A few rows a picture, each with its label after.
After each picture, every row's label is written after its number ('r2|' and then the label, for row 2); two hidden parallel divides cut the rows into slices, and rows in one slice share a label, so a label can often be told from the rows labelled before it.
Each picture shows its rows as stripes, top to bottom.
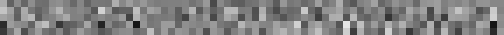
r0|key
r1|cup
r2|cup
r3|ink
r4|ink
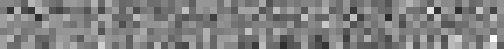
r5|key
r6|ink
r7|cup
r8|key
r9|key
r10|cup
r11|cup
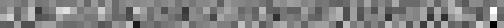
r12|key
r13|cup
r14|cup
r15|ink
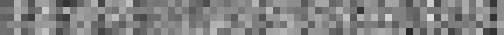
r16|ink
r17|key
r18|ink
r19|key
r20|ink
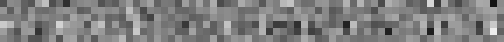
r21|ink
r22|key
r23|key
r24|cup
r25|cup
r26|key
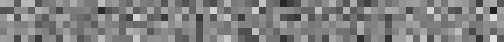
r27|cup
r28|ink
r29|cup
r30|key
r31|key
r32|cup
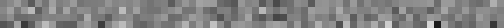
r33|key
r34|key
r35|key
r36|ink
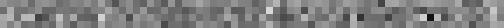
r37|key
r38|key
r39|cup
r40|key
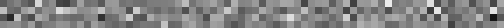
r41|ink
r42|cup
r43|ink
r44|key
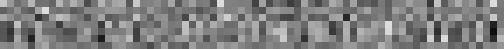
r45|cup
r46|key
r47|cup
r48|ink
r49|ink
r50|ink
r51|key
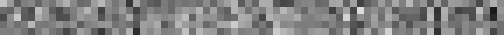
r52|cup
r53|ink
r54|ink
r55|key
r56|ink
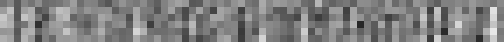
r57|key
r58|cup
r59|cup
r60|cup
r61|cup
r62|cup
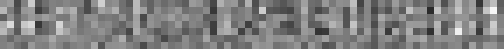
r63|cup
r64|cup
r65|key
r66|cup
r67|cup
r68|key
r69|key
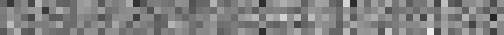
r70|ink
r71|key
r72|ink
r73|key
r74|ink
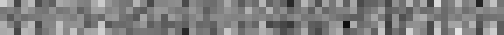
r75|cup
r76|key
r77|key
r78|cup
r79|cup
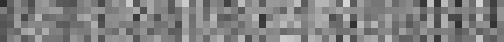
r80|ink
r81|key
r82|ink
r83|ink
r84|key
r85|ink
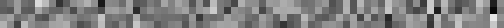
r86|ink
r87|ink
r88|cup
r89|cup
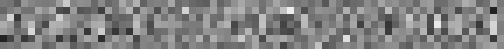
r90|key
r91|ink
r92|cup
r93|cup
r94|cup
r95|ink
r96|key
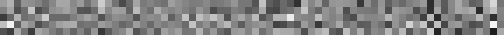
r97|cup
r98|cup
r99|ink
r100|cup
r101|ink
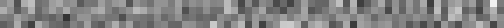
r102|cup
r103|cup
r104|key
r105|ink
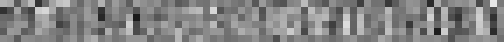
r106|cup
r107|ink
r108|ink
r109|ink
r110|ink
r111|key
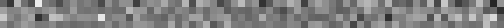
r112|ink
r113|key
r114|cup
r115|key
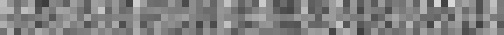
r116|cup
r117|cup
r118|key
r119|cup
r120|key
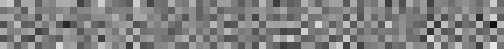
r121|cup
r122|key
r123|cup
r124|ink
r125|cup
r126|ink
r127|cup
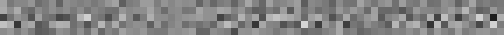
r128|key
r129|key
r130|ink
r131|cup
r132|key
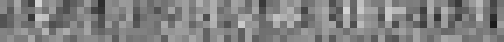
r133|ink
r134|ink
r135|ink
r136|ink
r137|key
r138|key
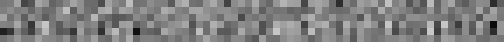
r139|ink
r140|key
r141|key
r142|ink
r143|ink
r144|key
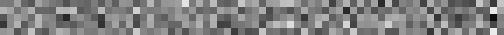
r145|ink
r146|cup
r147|ink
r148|ink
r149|cup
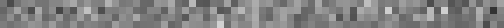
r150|key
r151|ink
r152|key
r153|key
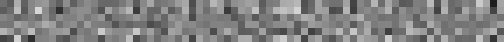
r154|ink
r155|ink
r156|key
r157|key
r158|cup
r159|ink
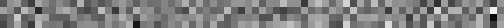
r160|ink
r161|cup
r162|ink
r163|ink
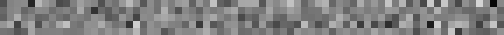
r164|ink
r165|key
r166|key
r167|cup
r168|key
